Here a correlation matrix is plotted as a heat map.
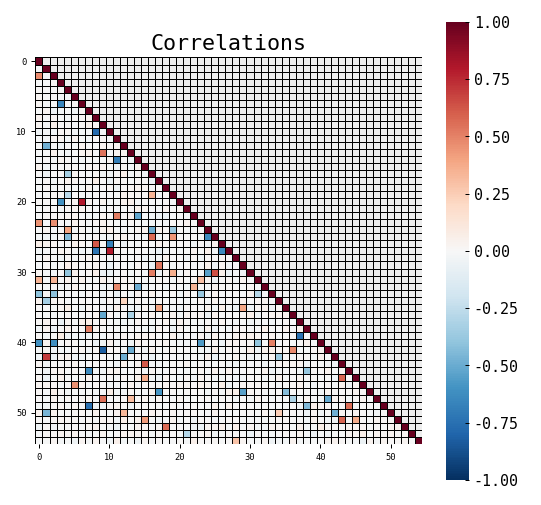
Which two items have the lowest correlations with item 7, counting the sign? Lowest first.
49, 44
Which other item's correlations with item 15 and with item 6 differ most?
20
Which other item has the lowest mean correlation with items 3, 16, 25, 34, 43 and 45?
24
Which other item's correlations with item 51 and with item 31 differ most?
43
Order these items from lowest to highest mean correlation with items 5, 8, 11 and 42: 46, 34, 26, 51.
34, 51, 46, 26
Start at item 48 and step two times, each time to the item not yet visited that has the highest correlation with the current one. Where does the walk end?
13
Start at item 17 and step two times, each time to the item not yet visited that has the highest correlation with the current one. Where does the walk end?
35
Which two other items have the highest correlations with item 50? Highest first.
12, 34
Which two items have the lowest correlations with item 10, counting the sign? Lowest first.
8, 26
